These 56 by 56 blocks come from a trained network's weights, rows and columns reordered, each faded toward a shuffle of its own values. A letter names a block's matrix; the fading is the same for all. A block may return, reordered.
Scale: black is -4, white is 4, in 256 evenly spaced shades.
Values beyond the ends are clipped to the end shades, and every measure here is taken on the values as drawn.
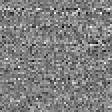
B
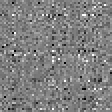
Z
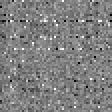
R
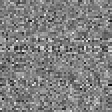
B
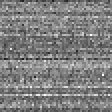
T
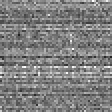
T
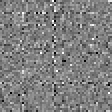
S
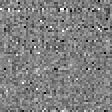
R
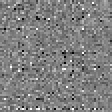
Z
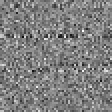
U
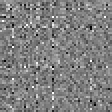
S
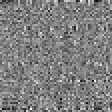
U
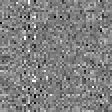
S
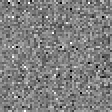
R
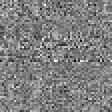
U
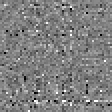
Z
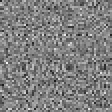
B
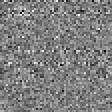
B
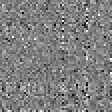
S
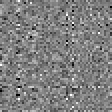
S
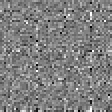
S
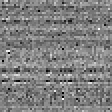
T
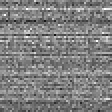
T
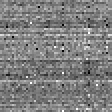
T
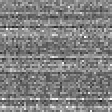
T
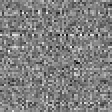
U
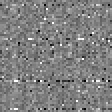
R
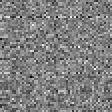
U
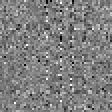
S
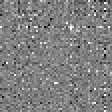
Z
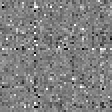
Z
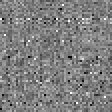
R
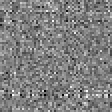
B
